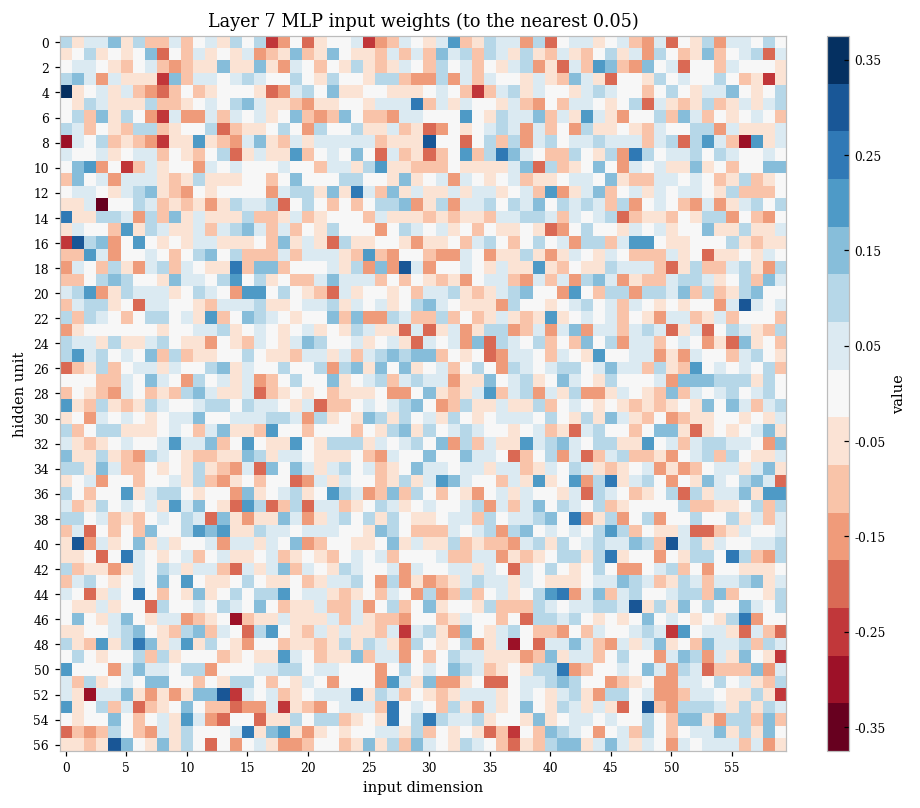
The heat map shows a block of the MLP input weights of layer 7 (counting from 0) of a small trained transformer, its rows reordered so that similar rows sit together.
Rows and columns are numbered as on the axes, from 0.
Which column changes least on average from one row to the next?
23
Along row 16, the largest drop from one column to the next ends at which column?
4
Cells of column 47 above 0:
20
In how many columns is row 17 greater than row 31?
18
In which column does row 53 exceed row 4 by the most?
48
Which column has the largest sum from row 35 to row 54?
27
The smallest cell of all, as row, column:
13, 3
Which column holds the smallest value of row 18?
50
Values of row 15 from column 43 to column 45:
0.1 0 0
